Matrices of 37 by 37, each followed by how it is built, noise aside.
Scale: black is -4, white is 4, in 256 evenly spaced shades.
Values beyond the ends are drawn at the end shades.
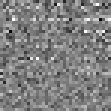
uneven rows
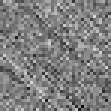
Toeplitz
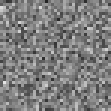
repeating columns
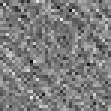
Toeplitz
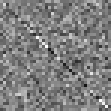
diagonal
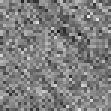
Toeplitz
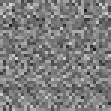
repeating columns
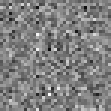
low rank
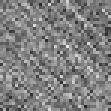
Toeplitz
